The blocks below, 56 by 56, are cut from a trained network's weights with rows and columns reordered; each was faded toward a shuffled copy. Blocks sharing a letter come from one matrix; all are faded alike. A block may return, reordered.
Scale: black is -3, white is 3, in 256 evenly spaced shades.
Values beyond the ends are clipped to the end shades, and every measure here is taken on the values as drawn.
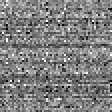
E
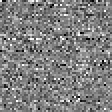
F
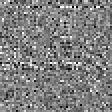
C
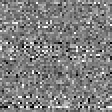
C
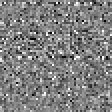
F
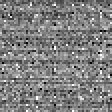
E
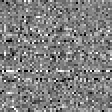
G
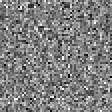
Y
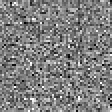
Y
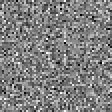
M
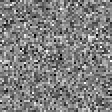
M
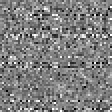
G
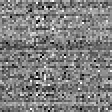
E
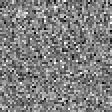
M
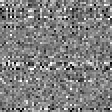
G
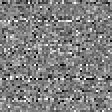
C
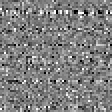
G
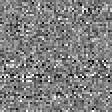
F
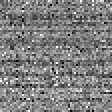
E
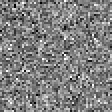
M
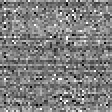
E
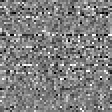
C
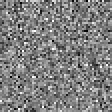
Y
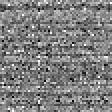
E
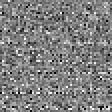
F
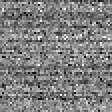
E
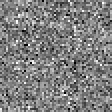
Y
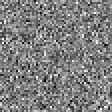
Y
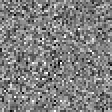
Y
